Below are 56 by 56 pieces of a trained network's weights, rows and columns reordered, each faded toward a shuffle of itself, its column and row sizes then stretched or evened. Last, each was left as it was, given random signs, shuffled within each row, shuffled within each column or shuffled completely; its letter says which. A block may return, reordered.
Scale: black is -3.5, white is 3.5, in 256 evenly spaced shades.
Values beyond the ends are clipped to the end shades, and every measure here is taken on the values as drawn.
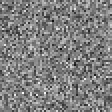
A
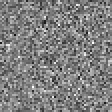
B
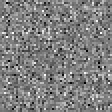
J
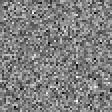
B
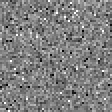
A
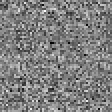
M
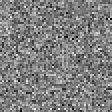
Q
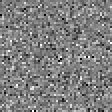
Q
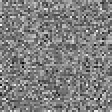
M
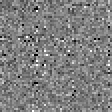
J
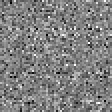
J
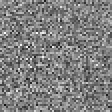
M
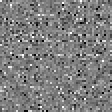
J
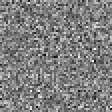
J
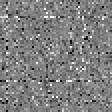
J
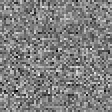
M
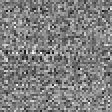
M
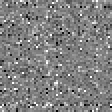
J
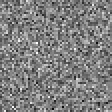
A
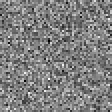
B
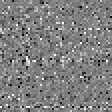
M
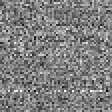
M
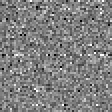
Q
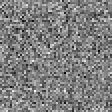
Q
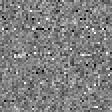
Q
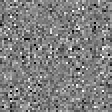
M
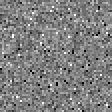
A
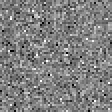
A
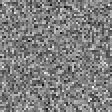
A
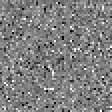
B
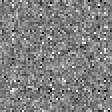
J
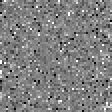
B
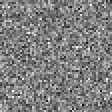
A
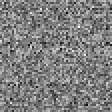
Q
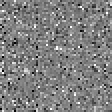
B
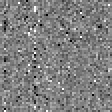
B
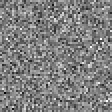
A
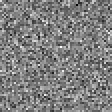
A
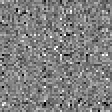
M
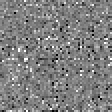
M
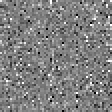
B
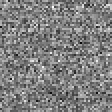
Q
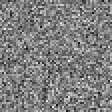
A
